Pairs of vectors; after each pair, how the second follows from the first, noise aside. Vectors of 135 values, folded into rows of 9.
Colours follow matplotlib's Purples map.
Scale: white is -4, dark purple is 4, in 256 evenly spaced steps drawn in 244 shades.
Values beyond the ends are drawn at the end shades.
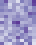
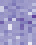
wrapped around, negated, partly zeroed.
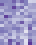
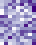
wrapped around, negated, scaled up.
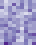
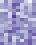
reversed, negated.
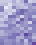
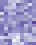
wrapped around.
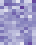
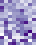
wrapped around, negated, scaled up.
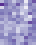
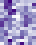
wrapped around, negated, scaled up.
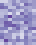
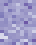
wrapped around, negated, partly zeroed.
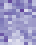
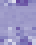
wrapped around, negated, partly zeroed.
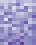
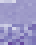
partly zeroed.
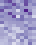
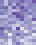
reversed, negated.
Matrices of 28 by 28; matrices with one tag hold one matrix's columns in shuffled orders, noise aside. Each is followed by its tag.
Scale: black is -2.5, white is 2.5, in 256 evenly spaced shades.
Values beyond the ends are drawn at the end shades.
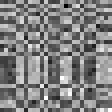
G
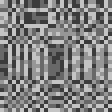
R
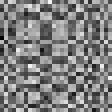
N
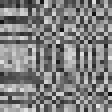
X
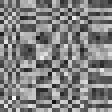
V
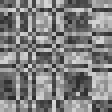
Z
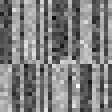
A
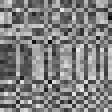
R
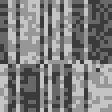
A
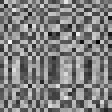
G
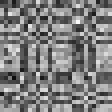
X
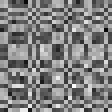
V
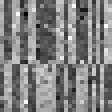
A
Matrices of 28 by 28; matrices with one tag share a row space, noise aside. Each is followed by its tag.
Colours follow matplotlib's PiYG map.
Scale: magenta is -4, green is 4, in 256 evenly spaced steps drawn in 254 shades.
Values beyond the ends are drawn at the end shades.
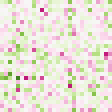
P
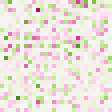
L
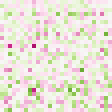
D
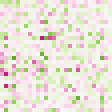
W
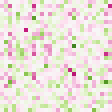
P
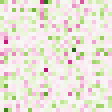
W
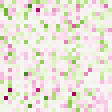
L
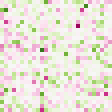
W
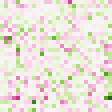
P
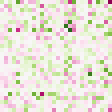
P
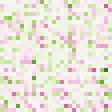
P
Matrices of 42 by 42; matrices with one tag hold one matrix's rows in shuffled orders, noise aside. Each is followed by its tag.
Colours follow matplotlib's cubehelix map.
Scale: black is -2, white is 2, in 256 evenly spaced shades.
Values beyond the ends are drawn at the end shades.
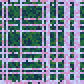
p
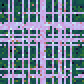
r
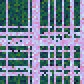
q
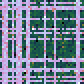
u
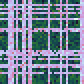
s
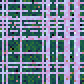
p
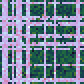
u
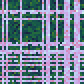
p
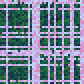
q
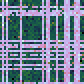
p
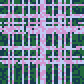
r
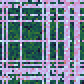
p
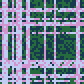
u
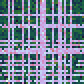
r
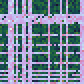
s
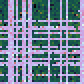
s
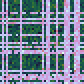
p
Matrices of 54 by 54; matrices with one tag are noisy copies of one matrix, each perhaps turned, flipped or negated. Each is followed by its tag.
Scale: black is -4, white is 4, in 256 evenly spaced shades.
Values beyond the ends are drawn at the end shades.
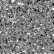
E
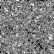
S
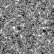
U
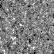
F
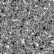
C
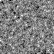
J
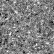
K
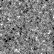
S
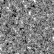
F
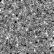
J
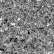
F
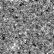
S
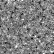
J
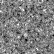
U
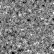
E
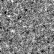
C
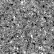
K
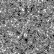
U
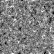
E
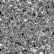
E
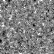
E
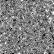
E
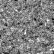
F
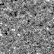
F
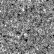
U
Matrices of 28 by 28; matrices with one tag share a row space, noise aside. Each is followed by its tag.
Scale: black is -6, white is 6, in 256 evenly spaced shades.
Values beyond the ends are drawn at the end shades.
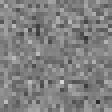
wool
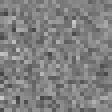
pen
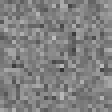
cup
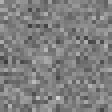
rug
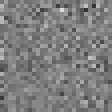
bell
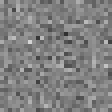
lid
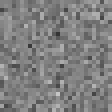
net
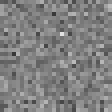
cup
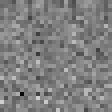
wool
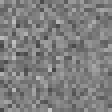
pen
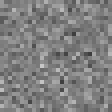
net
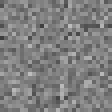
net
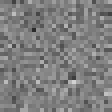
cup
